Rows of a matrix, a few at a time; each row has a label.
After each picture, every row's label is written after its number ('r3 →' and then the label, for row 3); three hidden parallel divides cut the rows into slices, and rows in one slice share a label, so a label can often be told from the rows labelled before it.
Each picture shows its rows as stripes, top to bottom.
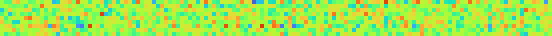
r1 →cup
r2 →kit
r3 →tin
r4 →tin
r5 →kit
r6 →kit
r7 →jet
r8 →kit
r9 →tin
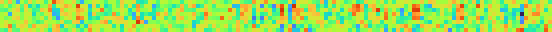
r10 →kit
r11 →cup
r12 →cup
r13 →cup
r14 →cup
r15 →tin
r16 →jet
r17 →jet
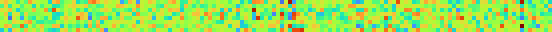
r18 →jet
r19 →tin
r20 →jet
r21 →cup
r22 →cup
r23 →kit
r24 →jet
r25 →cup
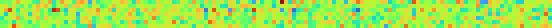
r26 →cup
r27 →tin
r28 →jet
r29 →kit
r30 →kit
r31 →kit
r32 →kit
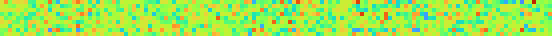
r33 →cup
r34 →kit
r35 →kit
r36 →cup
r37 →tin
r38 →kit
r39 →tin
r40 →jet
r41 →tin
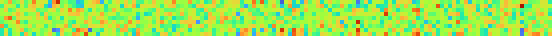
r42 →jet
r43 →jet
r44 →tin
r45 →tin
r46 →kit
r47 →tin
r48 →kit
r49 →cup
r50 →cup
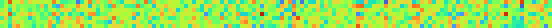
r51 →jet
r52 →cup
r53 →tin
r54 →jet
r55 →cup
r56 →tin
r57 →cup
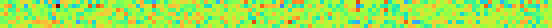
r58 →cup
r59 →jet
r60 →tin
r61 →kit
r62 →tin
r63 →jet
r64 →tin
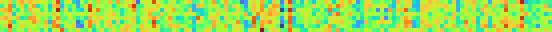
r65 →jet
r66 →jet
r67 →jet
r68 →kit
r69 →jet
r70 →jet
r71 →jet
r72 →kit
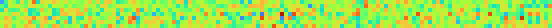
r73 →kit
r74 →kit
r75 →tin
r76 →cup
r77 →jet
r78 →kit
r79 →kit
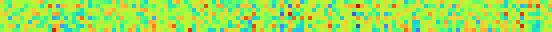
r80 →tin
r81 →cup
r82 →kit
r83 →jet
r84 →cup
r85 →kit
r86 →jet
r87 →jet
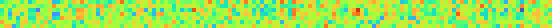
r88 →cup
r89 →kit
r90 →cup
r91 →cup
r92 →tin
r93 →kit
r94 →kit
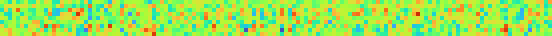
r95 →tin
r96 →kit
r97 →cup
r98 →cup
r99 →tin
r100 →tin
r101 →jet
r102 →jet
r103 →kit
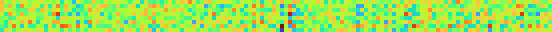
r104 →tin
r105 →jet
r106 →kit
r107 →jet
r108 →tin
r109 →jet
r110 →cup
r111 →kit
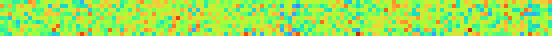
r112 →kit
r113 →jet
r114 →tin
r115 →jet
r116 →tin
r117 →kit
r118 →kit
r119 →jet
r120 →cup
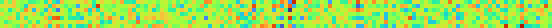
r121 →cup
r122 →jet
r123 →cup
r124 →kit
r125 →jet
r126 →tin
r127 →jet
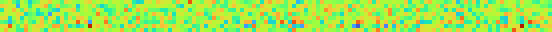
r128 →kit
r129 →kit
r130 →tin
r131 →kit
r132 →tin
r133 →cup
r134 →jet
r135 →tin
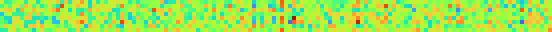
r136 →tin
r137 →cup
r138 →jet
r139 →tin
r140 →cup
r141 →cup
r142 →kit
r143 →tin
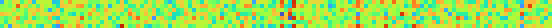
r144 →cup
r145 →cup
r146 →kit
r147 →jet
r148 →cup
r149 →kit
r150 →cup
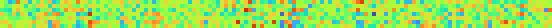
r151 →cup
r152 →kit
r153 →cup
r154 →jet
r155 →tin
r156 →jet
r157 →jet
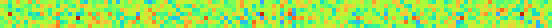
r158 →tin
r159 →tin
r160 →kit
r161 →jet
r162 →cup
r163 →jet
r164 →kit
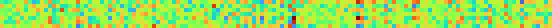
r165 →cup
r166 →jet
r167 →cup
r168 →kit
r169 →cup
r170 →cup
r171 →jet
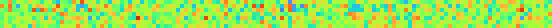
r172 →tin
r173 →jet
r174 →jet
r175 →tin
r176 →cup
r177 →tin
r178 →tin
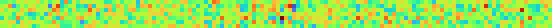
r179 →kit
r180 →jet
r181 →jet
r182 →tin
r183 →cup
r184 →jet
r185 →kit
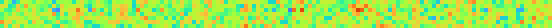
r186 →tin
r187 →tin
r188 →cup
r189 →tin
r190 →tin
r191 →kit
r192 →tin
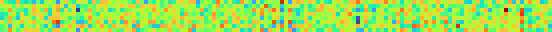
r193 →cup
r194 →kit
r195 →jet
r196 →kit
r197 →kit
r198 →jet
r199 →cup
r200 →jet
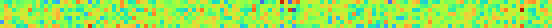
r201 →cup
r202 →kit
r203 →jet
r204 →kit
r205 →kit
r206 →tin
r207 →jet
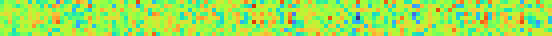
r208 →cup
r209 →jet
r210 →tin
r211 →jet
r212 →jet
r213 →jet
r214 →kit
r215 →tin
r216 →kit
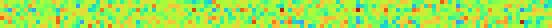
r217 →kit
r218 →kit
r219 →cup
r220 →tin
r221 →kit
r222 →jet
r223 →kit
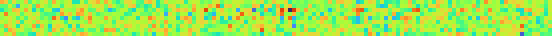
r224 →kit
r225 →kit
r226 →cup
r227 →tin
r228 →jet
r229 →kit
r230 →kit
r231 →kit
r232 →tin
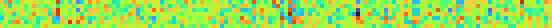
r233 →jet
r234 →tin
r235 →jet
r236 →jet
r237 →cup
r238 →cup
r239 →kit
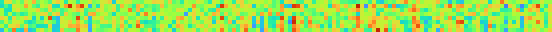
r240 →kit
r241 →cup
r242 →tin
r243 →kit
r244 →cup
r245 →cup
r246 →cup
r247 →cup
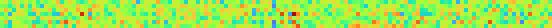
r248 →kit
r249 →tin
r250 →tin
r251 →cup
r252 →kit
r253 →cup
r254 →tin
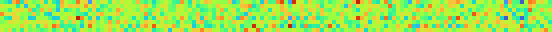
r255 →cup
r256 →tin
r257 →tin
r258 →kit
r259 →cup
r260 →kit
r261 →jet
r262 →tin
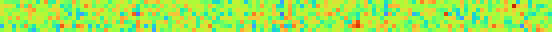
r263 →kit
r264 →kit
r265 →kit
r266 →jet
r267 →kit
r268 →tin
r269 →cup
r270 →tin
